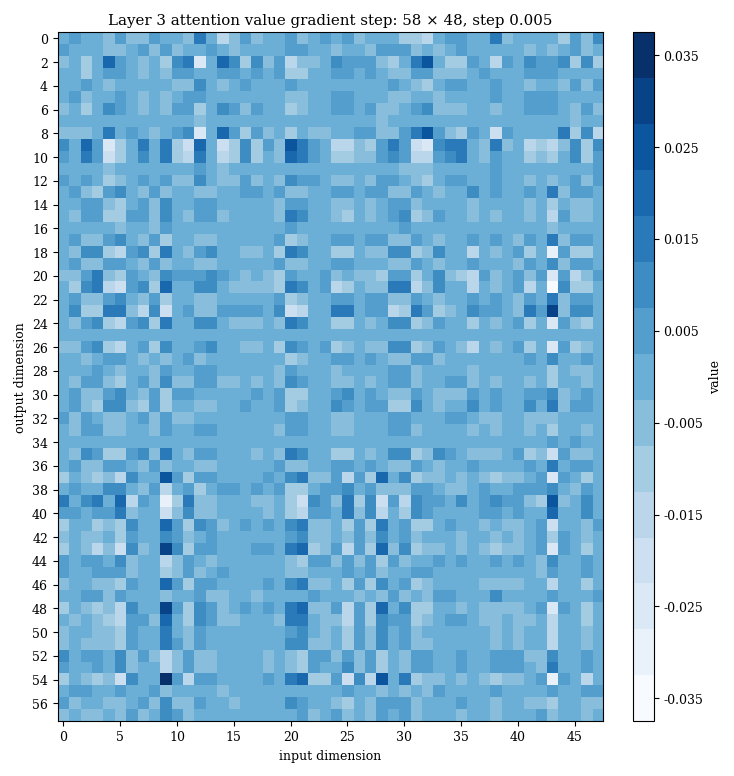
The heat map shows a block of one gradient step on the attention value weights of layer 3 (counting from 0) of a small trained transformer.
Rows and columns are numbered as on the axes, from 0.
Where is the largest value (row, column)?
54, 9
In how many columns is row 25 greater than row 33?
13
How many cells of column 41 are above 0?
14
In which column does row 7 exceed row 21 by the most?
43
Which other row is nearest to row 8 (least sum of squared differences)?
2
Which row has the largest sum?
23
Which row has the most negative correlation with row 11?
8
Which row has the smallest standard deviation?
25
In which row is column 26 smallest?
39
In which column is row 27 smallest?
20
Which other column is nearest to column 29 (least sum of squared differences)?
7
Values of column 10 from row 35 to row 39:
0 0 0.005 0 -0.01
